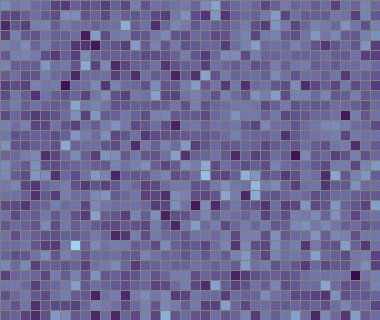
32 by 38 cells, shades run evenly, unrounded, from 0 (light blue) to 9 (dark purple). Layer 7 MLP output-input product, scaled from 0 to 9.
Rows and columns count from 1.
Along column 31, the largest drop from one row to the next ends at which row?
10
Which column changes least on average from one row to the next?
2
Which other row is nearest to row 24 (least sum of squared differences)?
22
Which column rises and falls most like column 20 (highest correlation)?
16
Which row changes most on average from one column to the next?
32
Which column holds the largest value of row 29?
21
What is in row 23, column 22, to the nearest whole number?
4
